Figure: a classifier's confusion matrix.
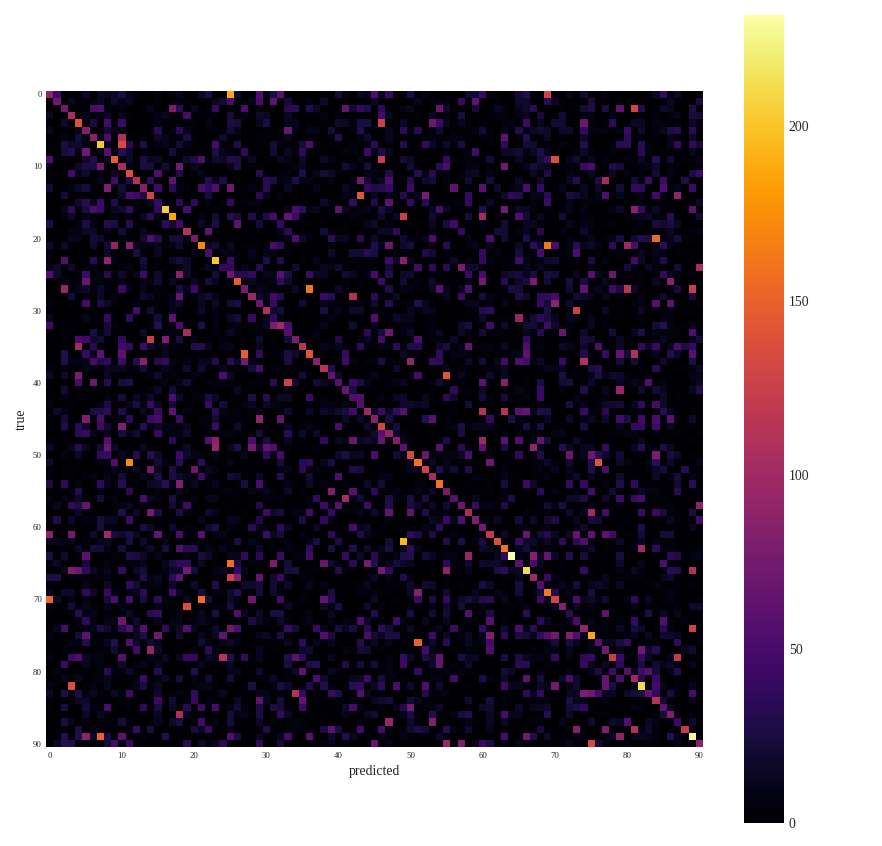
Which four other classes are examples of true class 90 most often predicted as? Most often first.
75, 55, 57, 45
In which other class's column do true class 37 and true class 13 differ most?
74
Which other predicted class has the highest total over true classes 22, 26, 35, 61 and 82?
3
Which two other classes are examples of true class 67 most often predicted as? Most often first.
25, 26
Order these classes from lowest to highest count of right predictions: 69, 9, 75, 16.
9, 69, 75, 16
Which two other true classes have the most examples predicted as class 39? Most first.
55, 88
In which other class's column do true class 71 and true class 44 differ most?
19
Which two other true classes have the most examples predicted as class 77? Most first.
12, 88
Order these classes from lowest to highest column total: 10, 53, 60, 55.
53, 55, 60, 10
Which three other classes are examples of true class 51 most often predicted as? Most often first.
11, 76, 61
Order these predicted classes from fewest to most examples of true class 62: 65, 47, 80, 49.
80, 47, 65, 49
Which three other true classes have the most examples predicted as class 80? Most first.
27, 21, 87
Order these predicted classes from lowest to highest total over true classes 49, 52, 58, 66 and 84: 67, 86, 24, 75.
24, 86, 67, 75
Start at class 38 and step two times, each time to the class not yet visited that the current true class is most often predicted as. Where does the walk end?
70
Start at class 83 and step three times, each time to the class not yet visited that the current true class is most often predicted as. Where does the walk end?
43
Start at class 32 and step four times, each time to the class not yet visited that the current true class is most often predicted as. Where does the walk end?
18
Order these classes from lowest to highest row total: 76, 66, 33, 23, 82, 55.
55, 33, 76, 23, 82, 66
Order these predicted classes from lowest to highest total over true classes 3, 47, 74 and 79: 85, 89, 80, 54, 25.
80, 85, 54, 25, 89
